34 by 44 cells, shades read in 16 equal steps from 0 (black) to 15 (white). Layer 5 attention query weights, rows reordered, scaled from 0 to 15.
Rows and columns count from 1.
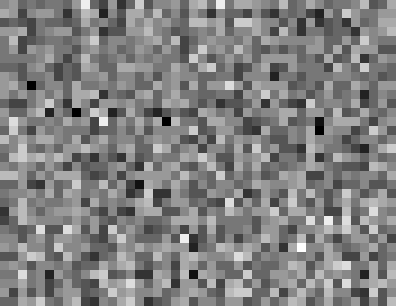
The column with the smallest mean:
36
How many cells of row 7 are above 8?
12
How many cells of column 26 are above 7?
16
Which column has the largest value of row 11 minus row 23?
10
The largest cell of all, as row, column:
28, 34
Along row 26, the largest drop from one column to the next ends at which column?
6
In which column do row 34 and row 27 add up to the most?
21
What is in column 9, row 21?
12
